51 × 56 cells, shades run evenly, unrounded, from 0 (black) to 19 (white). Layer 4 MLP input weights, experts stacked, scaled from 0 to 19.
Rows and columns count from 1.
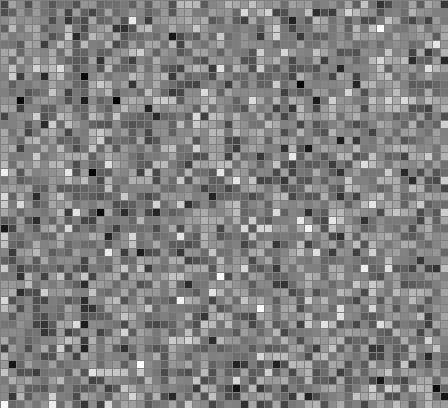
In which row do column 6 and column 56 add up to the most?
37
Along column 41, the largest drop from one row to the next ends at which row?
8
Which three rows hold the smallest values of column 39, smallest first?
19, 50, 27
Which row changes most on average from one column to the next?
22
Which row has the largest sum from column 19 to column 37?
13
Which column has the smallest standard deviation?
21
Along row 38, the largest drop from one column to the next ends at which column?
2
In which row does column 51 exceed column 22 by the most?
5
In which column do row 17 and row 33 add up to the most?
28
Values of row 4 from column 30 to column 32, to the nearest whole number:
9 10 9
